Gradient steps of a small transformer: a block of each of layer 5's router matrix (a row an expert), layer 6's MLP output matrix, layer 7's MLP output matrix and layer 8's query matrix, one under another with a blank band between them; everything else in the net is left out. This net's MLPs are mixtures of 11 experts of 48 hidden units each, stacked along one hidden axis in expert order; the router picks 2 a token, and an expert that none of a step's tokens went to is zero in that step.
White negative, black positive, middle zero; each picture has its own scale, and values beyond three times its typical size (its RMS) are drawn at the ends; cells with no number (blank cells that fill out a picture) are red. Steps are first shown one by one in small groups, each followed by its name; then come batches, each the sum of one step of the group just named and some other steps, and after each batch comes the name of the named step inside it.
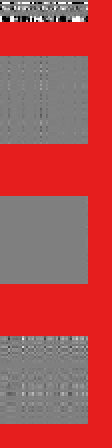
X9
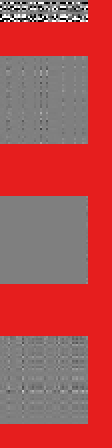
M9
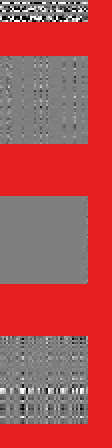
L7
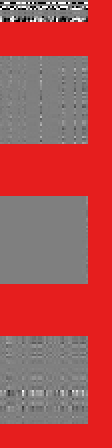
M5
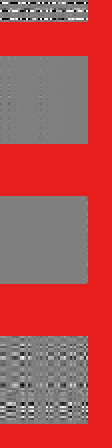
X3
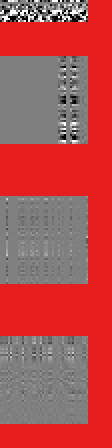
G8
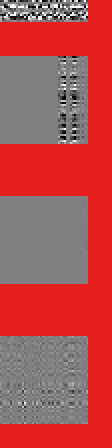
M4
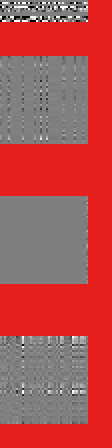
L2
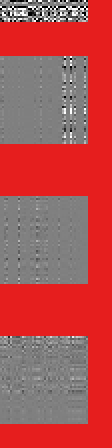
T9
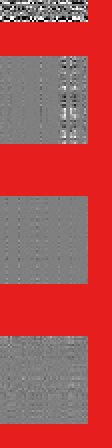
T9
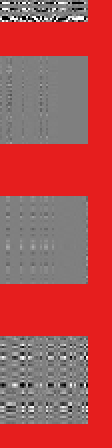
X3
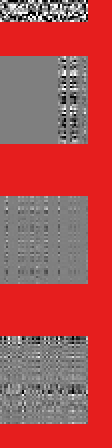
M4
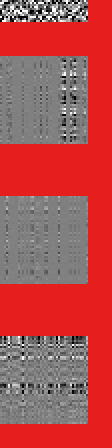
M4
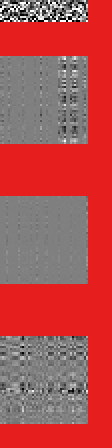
X3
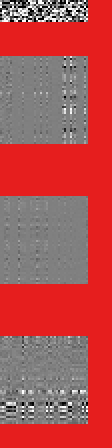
T9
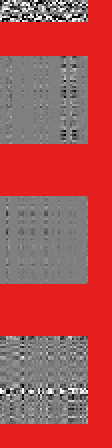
L7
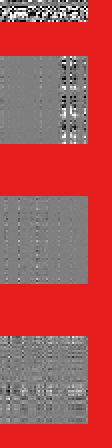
T9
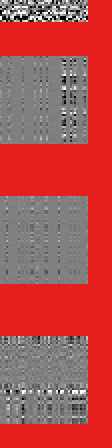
L2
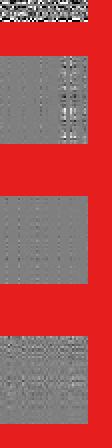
T9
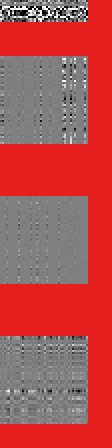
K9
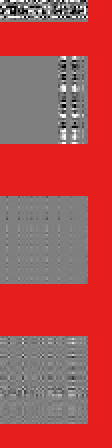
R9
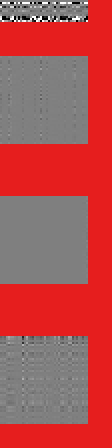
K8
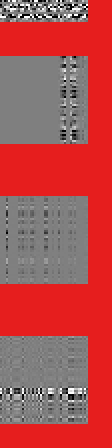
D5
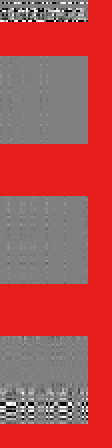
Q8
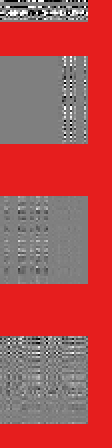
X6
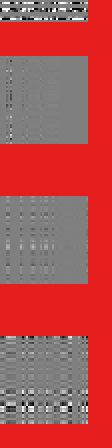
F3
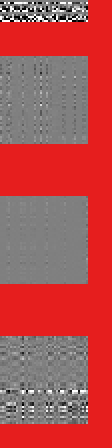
Q8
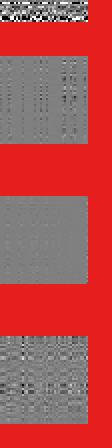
K8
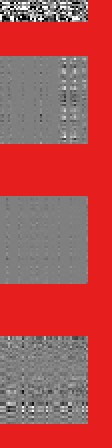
K9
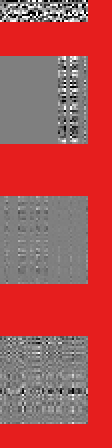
X6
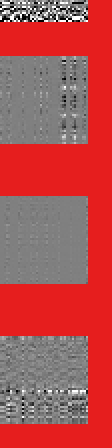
R9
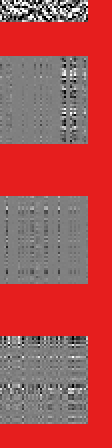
D5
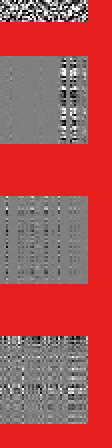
D5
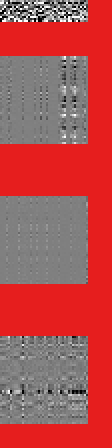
R9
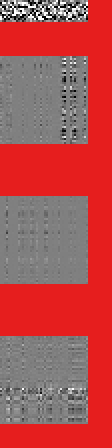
D5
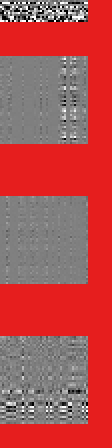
Q8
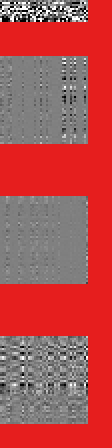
K9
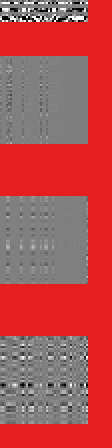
F3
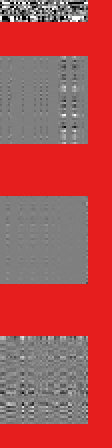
R9
